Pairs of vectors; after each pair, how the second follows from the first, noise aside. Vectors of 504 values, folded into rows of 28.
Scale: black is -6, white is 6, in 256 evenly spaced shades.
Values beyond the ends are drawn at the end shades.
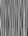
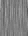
reversed, negated, shrunk.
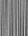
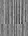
wrapped around.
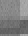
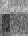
wrapped around, negated, scaled up.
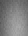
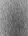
negated.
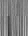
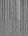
reversed, negated, shrunk.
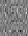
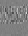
partly zeroed.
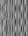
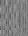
wrapped around, shrunk.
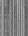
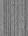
reversed, negated, shrunk.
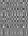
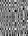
wrapped around, negated, scaled up.
